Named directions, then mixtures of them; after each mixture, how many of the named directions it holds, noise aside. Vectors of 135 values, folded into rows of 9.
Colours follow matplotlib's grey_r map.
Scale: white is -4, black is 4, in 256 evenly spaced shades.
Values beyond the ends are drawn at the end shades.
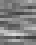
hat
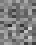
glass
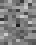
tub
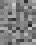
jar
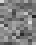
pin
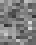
four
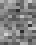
four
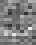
four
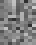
one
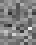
three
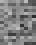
four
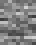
two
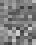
three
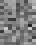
one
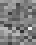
four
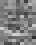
two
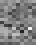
four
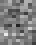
three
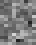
three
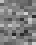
three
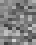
three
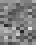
four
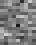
two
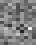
four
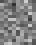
three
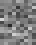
four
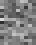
four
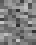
one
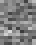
three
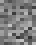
four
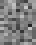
two
